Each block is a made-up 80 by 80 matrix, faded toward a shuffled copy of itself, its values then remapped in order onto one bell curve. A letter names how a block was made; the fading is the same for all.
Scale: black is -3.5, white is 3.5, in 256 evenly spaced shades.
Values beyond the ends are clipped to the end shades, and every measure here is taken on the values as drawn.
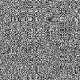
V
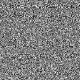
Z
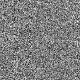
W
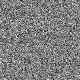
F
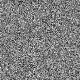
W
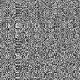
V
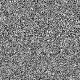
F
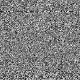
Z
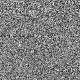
F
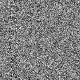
W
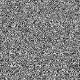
Z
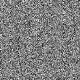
W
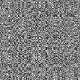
V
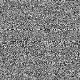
Z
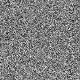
W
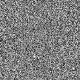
W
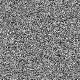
F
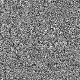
F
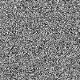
Z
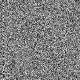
W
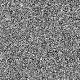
F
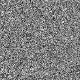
W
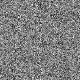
W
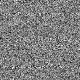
F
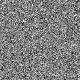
W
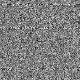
Z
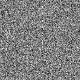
W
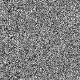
W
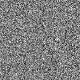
W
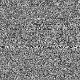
Z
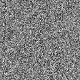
W
